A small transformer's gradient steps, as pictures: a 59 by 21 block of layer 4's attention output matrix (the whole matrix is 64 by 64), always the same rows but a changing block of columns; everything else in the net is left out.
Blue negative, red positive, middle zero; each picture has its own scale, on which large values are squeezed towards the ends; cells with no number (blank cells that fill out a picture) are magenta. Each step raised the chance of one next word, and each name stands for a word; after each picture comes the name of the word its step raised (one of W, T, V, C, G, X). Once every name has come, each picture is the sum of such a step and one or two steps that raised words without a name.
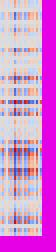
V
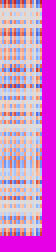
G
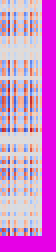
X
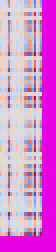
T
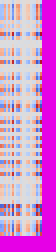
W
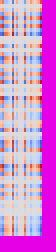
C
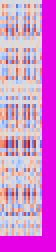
W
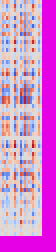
X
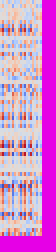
T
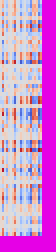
X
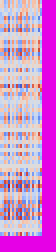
T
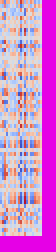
V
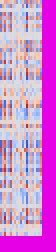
V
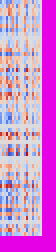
G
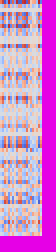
C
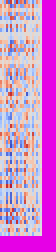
V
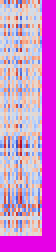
W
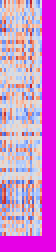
G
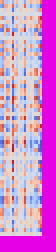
X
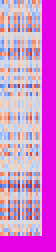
T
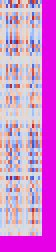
G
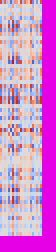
X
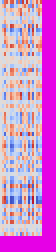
G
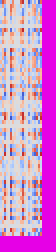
G
